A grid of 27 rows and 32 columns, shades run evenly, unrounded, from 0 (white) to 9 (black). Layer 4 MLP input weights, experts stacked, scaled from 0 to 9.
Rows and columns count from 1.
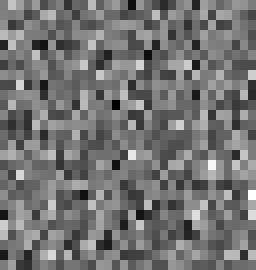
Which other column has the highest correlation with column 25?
32
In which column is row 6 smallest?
5
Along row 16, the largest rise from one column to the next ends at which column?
8
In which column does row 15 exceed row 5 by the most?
12
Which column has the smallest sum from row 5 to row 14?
26
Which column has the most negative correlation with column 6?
16
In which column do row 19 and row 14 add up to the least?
10
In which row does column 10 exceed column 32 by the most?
20
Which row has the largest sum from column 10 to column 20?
6
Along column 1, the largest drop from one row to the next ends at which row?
23
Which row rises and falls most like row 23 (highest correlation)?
4
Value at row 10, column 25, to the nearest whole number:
8
